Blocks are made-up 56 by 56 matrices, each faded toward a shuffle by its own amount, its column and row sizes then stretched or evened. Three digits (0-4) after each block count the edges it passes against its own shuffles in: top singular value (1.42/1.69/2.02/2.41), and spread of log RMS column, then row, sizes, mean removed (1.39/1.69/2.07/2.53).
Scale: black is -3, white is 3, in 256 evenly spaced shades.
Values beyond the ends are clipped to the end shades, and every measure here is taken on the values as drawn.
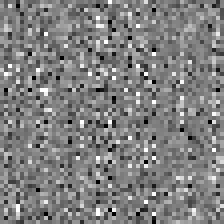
1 4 1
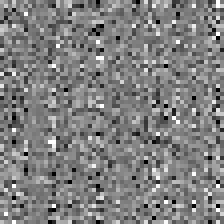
3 4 0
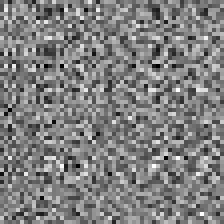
4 2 3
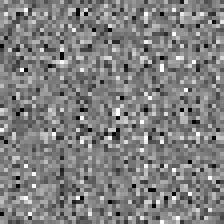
1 2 2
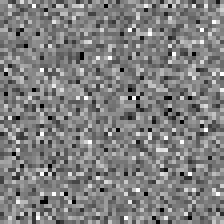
1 0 1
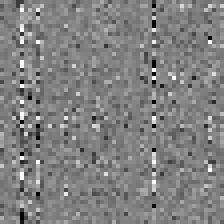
2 4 0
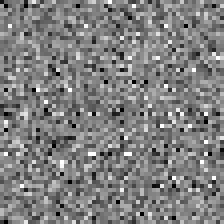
0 0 2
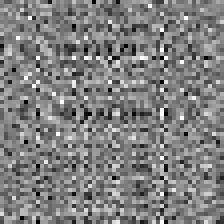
4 3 2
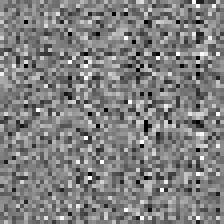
2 3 2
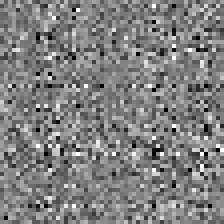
1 3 3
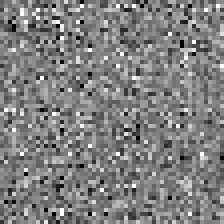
0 3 1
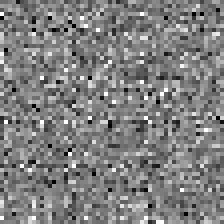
2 1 2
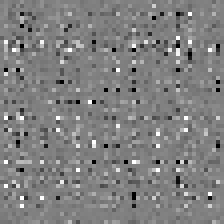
1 3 4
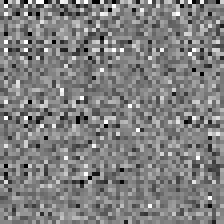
3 2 3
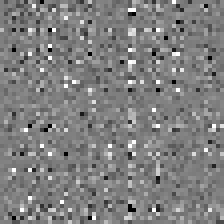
2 3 3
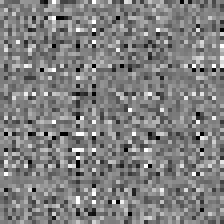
2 4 4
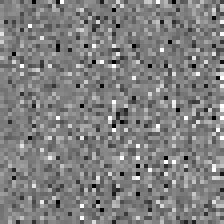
0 3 1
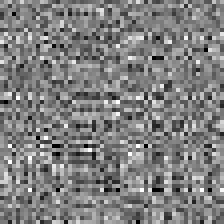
4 1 3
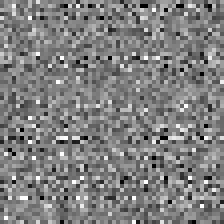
1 1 4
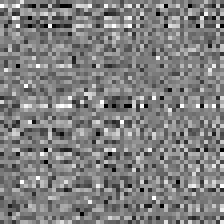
4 0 4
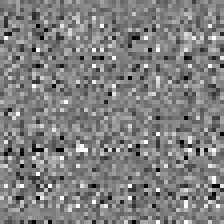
2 3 4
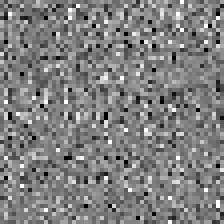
2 2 1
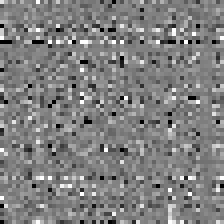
2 4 4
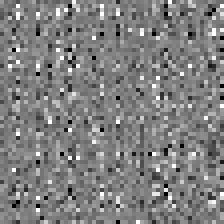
2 4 2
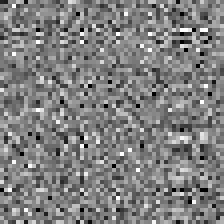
3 1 1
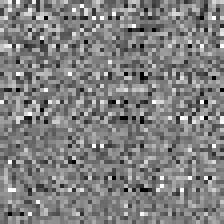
2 1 4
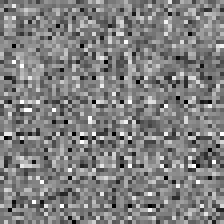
3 0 3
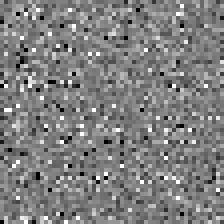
0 0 2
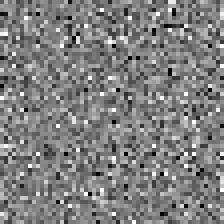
1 2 2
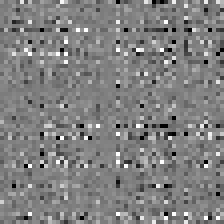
0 4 4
